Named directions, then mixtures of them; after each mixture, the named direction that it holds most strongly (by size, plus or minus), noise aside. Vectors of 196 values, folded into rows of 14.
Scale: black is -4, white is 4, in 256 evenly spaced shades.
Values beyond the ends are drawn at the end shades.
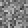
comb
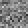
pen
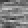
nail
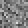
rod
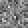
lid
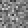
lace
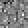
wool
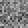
pen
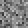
rod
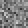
rod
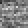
nail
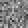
pen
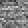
nail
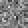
lid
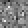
wool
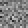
pen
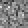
wool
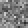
lid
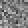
rod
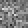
comb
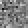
lace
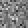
lace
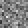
rod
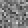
rod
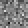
wool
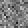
rod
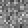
pen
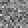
pen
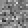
lid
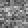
comb
